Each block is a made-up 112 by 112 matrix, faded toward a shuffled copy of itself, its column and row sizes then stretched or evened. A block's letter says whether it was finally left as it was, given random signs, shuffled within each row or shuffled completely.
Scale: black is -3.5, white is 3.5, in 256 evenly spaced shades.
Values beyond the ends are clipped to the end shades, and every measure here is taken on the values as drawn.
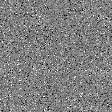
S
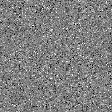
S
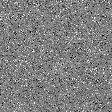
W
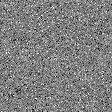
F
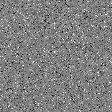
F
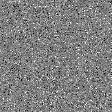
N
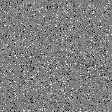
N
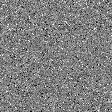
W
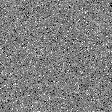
F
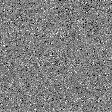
W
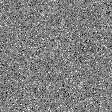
F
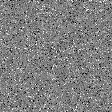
W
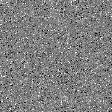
S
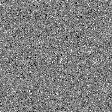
N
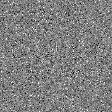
S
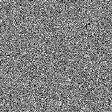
S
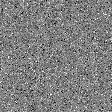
F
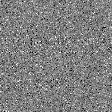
S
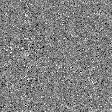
N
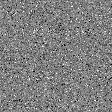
W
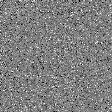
S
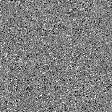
S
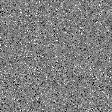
N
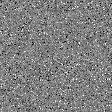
W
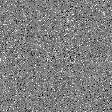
S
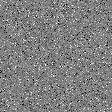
F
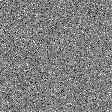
F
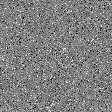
F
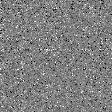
N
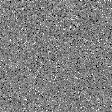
S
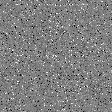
W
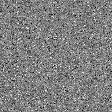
W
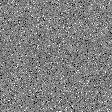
F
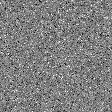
F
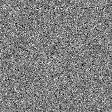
W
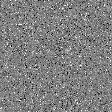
N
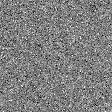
F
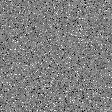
W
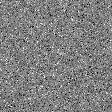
F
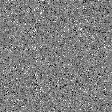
S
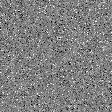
F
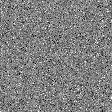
F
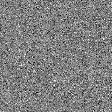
S
